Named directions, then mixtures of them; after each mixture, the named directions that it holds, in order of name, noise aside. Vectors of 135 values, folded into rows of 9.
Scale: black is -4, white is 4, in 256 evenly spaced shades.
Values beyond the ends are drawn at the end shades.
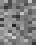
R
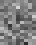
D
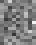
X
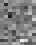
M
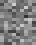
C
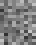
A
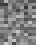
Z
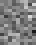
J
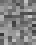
A, J.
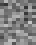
Z.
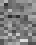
J, M, R.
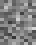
D, J, R.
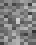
D, J.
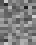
M, Z.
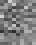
C, X.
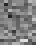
M, R.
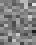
J.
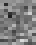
M.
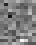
M.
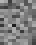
D, R.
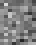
A, M.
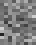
D, J.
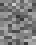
C, D.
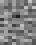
C, R, Z.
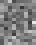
X.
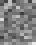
A, R, X.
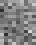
A.
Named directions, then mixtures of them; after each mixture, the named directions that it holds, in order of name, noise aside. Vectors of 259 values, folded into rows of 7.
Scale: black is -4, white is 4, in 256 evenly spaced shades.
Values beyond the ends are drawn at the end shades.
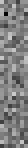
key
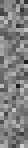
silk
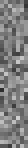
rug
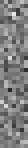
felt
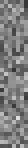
rug.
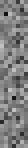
key, rug, silk.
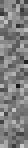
silk.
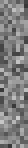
rug.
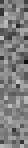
key, silk.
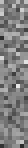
key, silk.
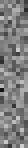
rug, silk.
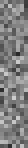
rug.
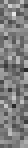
felt, rug.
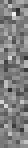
felt.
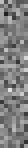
felt, key.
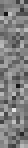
key, silk.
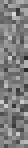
felt.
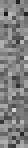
key, silk.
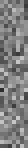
rug.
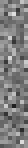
felt, key.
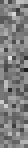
felt.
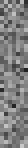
felt, rug, silk.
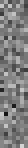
felt, rug, silk.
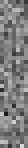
rug, silk.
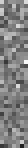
key, silk.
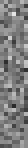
felt, key, rug.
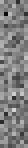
key, silk.
